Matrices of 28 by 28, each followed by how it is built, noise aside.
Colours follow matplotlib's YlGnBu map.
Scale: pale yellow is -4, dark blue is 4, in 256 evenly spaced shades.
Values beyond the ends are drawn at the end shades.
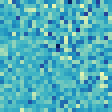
upper triangular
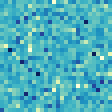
sparse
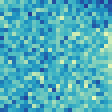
smooth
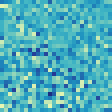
lower triangular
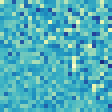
upper triangular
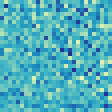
upper triangular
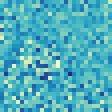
lower triangular
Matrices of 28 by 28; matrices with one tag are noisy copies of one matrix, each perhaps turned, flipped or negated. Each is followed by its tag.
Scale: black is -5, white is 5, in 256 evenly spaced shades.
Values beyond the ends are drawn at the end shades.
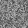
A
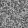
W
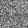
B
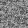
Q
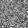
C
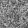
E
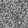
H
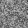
C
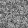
Q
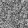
W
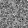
W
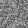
W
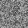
A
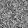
C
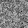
A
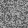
A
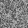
C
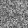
B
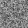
W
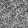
C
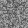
W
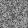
B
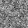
C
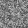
A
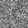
C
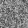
A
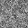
C
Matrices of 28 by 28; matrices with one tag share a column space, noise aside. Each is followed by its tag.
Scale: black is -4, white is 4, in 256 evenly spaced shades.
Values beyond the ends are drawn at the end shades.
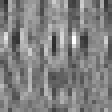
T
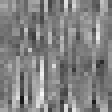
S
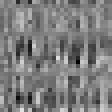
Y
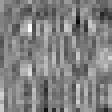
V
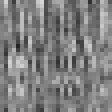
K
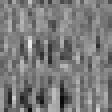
Y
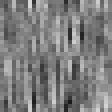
S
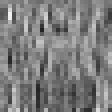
V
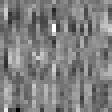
V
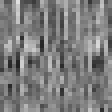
K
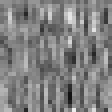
V
